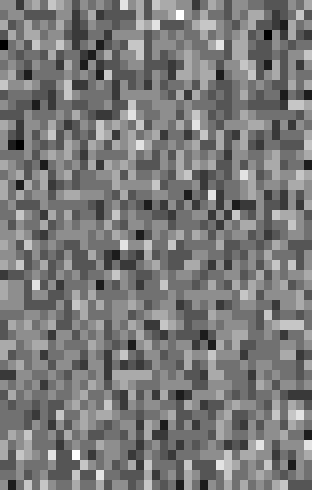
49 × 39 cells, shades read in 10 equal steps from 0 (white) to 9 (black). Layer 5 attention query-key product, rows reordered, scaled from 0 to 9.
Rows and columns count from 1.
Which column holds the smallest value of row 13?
25
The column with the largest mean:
36
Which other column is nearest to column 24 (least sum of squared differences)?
30
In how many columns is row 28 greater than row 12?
15
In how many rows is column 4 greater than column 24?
20
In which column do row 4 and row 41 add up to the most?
34
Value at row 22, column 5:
5
